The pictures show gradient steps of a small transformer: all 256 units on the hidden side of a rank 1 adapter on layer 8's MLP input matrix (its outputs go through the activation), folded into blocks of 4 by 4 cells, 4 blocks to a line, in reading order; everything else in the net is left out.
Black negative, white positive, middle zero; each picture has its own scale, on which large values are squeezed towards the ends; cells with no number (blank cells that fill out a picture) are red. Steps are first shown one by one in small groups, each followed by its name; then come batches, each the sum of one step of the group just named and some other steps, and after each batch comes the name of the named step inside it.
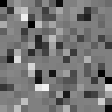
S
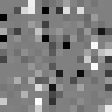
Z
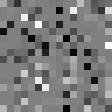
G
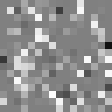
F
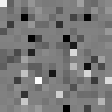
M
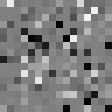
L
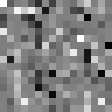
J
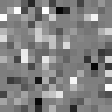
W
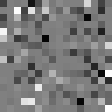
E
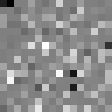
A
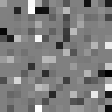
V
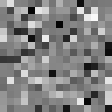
L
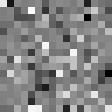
J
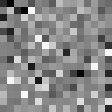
A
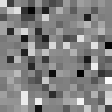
J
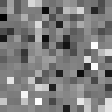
Z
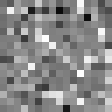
F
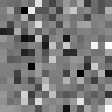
G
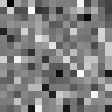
V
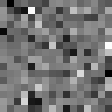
G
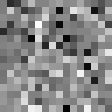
G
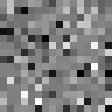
L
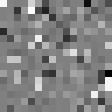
V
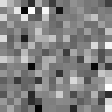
W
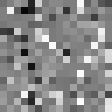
F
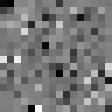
S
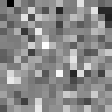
A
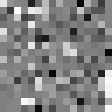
E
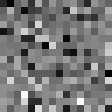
G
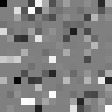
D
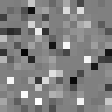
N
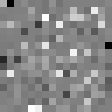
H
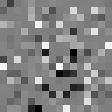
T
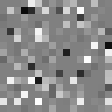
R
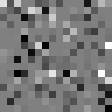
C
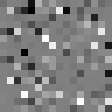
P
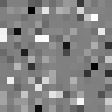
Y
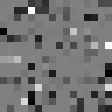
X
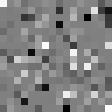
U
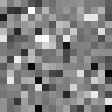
Y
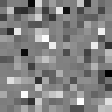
P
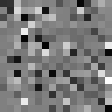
C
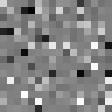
P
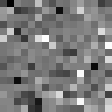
Y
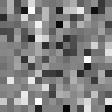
R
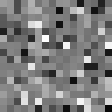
N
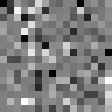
D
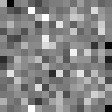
H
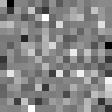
H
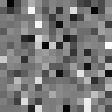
C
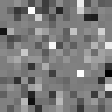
X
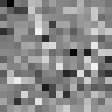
T
